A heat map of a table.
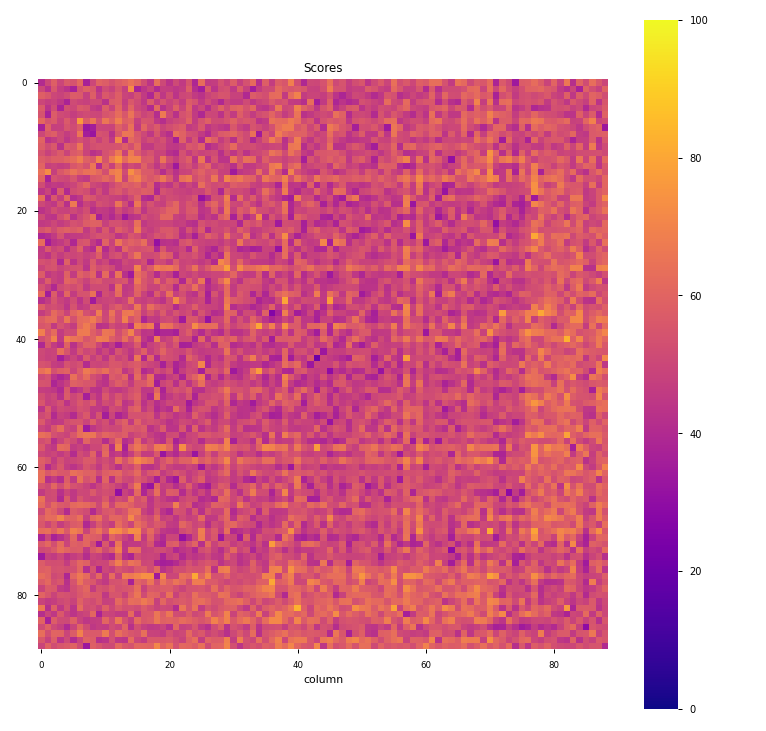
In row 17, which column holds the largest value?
77
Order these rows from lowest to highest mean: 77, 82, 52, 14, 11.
52, 11, 14, 82, 77
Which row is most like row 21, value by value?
42
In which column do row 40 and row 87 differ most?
82
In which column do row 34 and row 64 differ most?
45
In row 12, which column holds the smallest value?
64
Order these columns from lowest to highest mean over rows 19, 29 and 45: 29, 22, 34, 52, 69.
22, 52, 69, 34, 29
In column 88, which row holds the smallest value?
7
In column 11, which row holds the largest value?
70
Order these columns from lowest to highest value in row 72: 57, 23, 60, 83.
57, 23, 60, 83
